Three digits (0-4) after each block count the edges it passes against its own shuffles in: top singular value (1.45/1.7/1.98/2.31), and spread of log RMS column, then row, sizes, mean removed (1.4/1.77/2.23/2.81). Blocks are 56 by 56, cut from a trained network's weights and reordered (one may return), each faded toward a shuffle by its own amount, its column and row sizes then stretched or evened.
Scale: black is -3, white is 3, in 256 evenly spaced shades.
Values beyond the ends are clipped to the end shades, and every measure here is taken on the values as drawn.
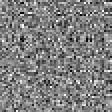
3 0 3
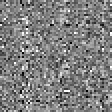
1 3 1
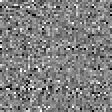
1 2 3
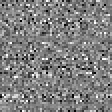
1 0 4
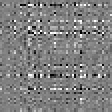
4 4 4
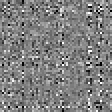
2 4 3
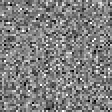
3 0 0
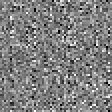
2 3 0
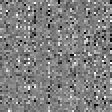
0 4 1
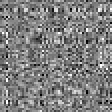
3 3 3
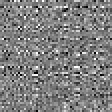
4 2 4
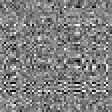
4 3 3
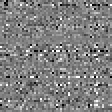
0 2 4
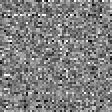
1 1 3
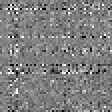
2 3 4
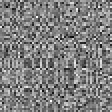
4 1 1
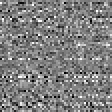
3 0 4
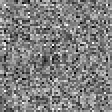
2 1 0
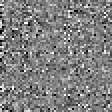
0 3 2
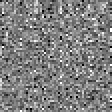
2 3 0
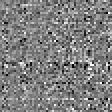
1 3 3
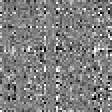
3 4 3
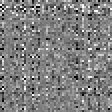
1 4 4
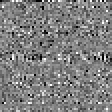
1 1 4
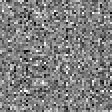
1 2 1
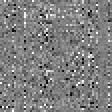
1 4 1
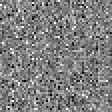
0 2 1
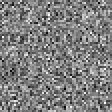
3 1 0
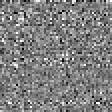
1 1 3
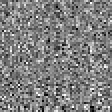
2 2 1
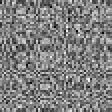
4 0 0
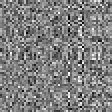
4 3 0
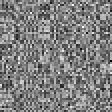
4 0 0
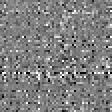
0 3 4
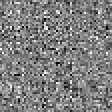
3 2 3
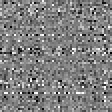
1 3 4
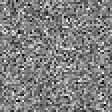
1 2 0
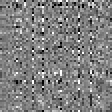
3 4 2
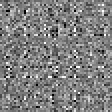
3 2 3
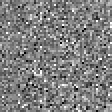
1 2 0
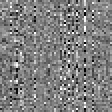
3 4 0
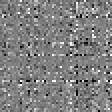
2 4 3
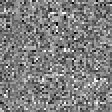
1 2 1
